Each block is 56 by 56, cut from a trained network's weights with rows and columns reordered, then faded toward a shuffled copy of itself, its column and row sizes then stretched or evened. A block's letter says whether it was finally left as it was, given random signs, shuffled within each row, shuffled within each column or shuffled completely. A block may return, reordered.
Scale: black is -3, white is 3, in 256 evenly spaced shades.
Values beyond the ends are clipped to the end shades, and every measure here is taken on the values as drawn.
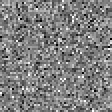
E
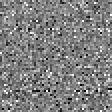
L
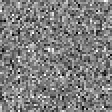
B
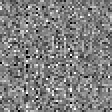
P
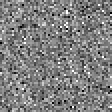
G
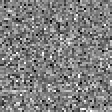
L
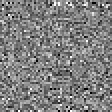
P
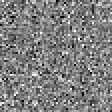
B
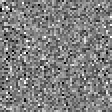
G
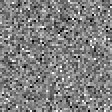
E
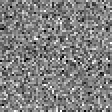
L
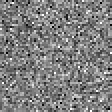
E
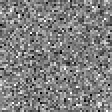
E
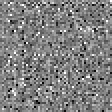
P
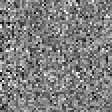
B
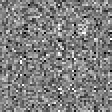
P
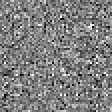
P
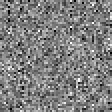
G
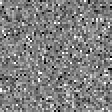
E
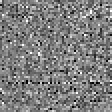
B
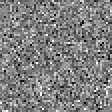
E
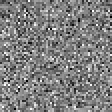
P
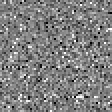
L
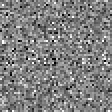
B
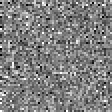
B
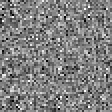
P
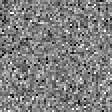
E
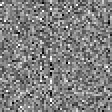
G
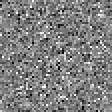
G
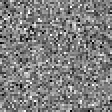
G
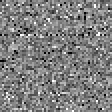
L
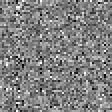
B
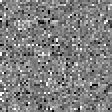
P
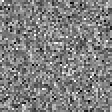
E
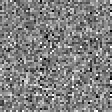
B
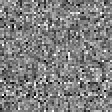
P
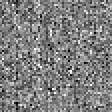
G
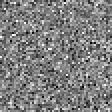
L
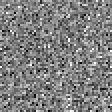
L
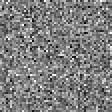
B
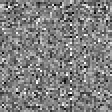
B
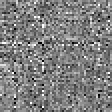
P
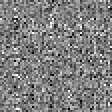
P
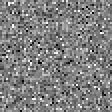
E
